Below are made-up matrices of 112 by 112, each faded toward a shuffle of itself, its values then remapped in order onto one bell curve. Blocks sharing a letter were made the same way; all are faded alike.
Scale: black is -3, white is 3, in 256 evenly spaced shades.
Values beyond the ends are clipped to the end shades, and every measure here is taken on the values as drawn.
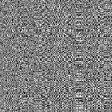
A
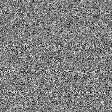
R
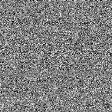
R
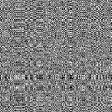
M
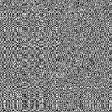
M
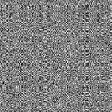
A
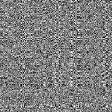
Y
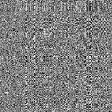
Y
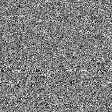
R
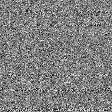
R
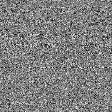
R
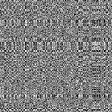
M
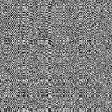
M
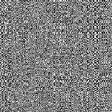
Y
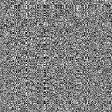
Y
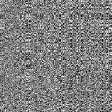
Y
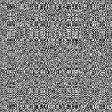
M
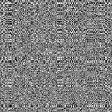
A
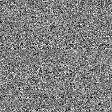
R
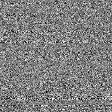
R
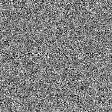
R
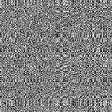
A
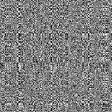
Y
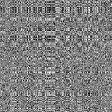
M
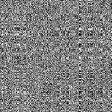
Y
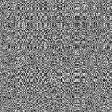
A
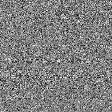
R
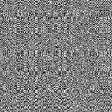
A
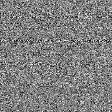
R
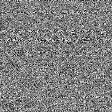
R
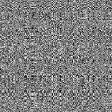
Y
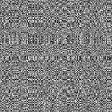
M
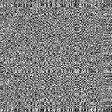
A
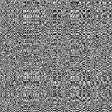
M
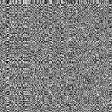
A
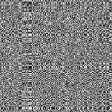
M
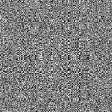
Y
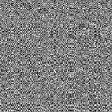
A
